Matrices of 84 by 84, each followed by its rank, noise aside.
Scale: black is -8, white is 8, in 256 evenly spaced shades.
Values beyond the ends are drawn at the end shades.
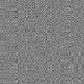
five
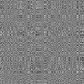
three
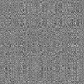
six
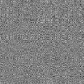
six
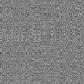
five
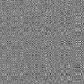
three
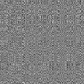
six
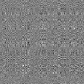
four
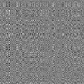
four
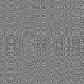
three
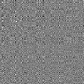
five
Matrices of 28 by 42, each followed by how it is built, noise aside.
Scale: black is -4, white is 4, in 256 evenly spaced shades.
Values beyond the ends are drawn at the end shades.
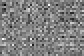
low rank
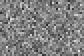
noise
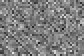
Toeplitz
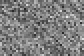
Toeplitz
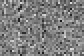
uneven columns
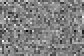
low rank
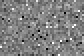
sparse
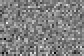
uneven rows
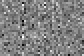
uneven columns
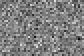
noise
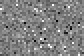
sparse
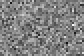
noise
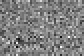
low rank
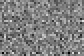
uneven rows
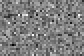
uneven rows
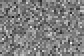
noise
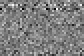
uneven rows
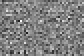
low rank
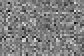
low rank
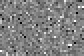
sparse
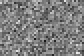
repeating rows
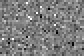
sparse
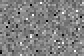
sparse
